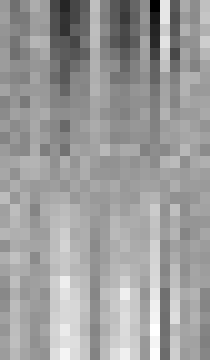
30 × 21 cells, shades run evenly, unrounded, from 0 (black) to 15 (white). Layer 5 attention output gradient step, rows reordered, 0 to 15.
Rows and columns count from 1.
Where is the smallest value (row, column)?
1, 16
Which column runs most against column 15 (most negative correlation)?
19
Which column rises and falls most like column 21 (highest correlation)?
17
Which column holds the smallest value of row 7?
7
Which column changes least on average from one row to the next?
10
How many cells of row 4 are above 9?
6
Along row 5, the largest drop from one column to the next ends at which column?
18
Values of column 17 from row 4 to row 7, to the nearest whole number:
13 12 11 9
